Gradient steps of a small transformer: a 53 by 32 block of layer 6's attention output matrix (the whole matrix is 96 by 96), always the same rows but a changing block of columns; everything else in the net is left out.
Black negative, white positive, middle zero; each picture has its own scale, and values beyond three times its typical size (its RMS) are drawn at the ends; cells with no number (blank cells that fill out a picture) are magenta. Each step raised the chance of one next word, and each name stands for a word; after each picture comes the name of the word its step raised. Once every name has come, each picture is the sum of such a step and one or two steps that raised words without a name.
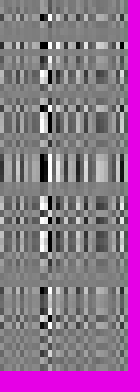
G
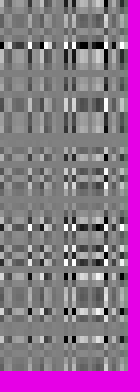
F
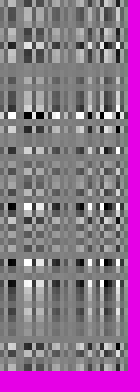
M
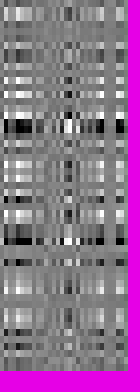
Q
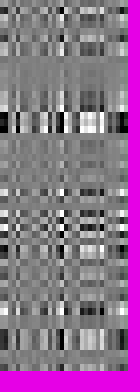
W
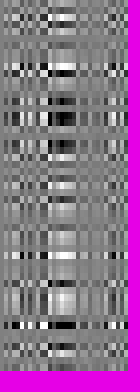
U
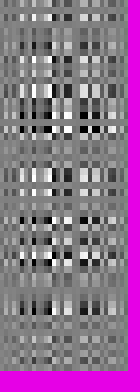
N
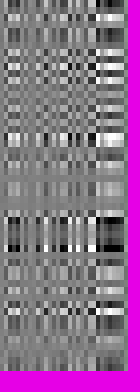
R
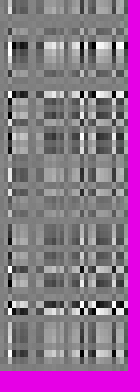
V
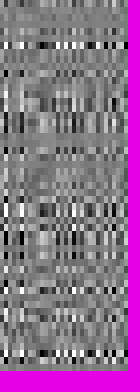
V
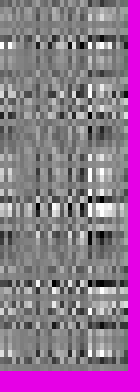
V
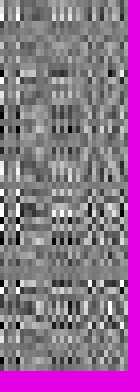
N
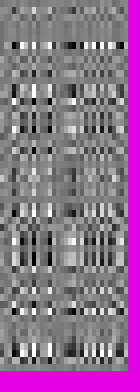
V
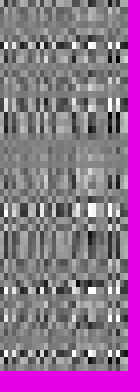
M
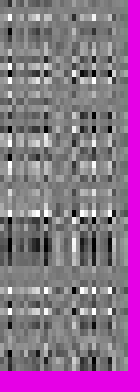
R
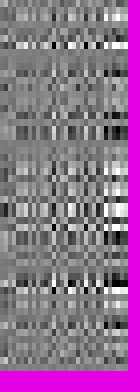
F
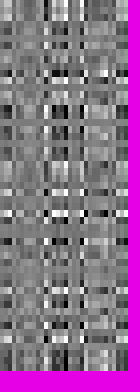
N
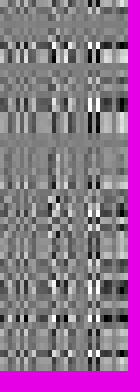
M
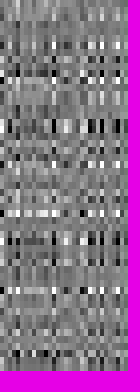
Q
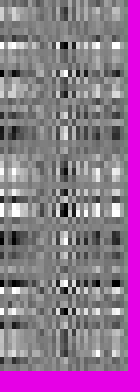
V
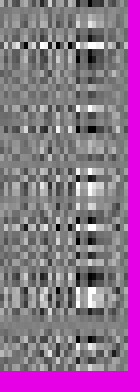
F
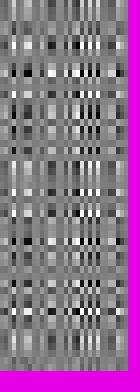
V
